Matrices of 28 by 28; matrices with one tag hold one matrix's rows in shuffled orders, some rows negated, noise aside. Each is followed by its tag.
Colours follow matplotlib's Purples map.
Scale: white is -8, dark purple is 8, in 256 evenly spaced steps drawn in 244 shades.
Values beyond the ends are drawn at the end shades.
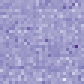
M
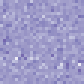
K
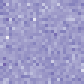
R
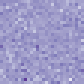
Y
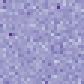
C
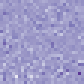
K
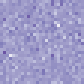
C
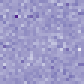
K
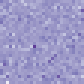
R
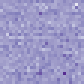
M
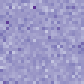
R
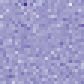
Y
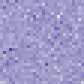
C
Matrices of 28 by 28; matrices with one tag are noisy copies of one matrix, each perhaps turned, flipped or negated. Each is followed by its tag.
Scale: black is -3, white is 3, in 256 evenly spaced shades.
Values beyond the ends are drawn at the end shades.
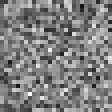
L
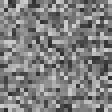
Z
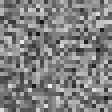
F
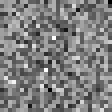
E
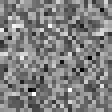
L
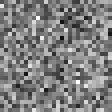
L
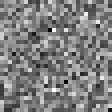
E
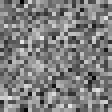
E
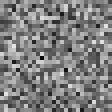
L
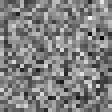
E
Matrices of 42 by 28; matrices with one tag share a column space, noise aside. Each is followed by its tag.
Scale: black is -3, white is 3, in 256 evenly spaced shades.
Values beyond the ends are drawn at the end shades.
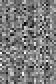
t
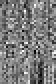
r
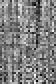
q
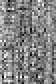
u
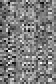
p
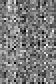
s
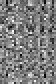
s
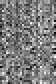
t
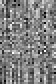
r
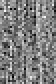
u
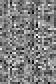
t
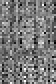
q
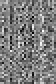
s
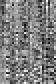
q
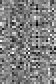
t
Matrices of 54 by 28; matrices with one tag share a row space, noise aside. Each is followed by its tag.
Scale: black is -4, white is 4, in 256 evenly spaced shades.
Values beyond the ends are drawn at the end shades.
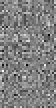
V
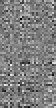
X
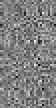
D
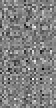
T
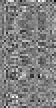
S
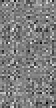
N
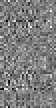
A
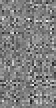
N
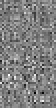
T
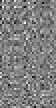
T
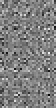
V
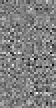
N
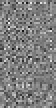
A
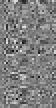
S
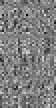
V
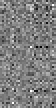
N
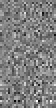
D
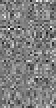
N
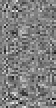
S
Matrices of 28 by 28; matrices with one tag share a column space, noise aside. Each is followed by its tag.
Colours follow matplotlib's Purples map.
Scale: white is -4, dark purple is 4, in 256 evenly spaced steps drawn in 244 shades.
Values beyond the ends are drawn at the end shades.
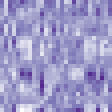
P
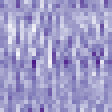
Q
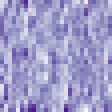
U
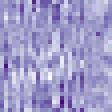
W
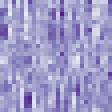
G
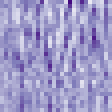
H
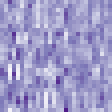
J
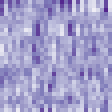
P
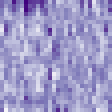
P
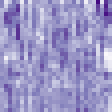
H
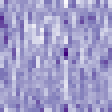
Q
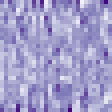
U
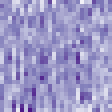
U
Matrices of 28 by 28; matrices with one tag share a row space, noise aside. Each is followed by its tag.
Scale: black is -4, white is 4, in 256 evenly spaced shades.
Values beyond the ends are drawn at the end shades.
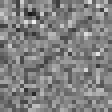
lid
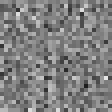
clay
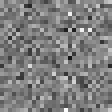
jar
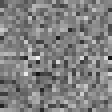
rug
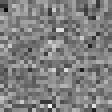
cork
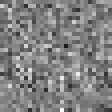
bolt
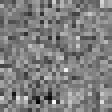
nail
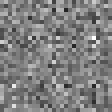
cork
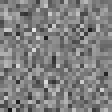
clay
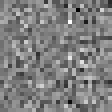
jar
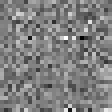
jar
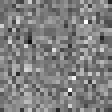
jar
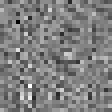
bolt
